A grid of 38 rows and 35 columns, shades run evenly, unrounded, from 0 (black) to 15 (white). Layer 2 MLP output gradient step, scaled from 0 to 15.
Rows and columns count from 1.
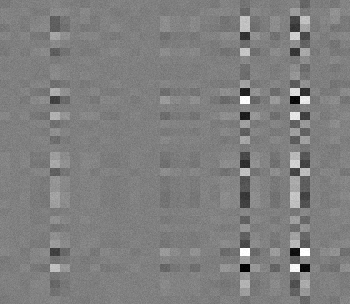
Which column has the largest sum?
30
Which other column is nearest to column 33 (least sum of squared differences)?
11
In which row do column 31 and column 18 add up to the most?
32
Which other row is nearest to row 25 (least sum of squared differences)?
5
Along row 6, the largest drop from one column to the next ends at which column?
31
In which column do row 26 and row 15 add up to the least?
25
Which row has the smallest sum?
34
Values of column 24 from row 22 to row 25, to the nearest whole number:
7 8 8 8
